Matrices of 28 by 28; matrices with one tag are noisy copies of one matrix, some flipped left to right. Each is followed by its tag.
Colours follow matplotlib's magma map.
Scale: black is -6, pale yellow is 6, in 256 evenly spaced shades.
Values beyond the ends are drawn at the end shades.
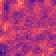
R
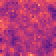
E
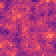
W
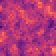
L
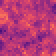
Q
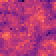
W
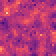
L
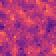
L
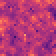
E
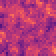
L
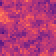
Q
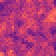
Q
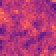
Q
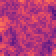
E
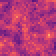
W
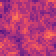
W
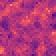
L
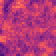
R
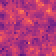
L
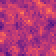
L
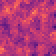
L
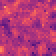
L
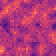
L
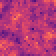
W
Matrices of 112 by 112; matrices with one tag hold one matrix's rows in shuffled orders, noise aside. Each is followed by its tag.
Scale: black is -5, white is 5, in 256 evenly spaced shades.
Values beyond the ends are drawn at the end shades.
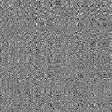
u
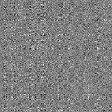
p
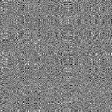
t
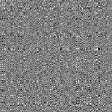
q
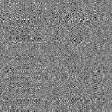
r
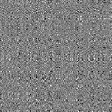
u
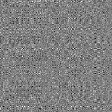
r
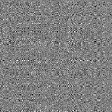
r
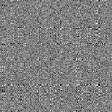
q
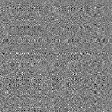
r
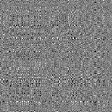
r
